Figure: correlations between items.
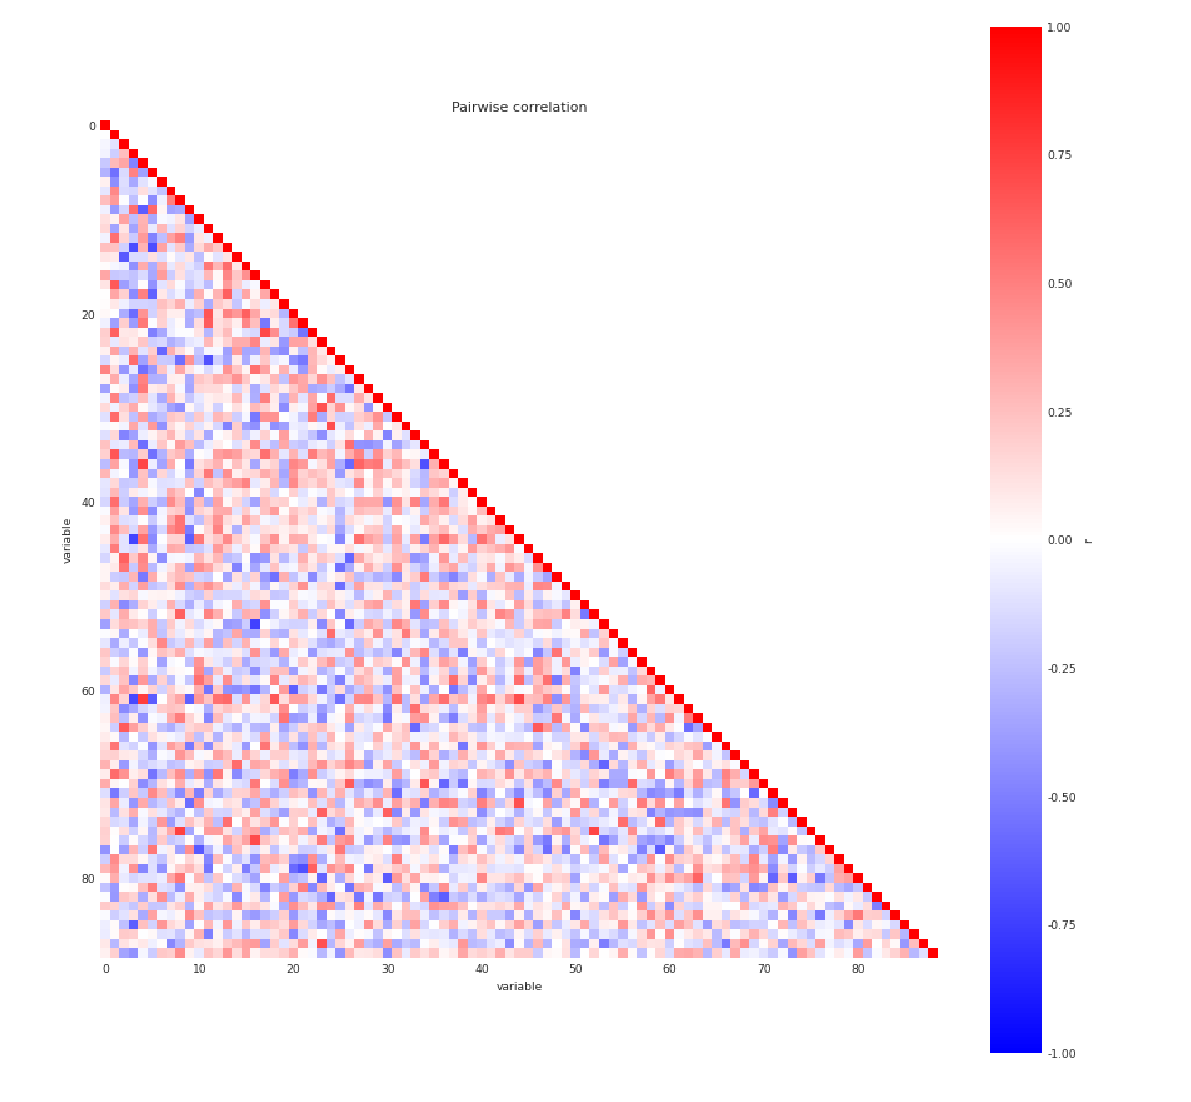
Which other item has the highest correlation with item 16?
76
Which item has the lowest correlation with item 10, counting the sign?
77
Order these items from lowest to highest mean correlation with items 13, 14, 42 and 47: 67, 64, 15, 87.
64, 87, 67, 15
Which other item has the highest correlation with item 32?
24
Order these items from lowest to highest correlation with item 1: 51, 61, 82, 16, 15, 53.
82, 16, 15, 53, 51, 61
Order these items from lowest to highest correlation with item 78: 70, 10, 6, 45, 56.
56, 6, 70, 10, 45
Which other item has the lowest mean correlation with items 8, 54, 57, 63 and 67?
71
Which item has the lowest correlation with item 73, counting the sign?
80
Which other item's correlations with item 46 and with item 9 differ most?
4
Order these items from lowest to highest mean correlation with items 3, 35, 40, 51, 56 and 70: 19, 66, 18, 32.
18, 32, 19, 66
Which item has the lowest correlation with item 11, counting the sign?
25
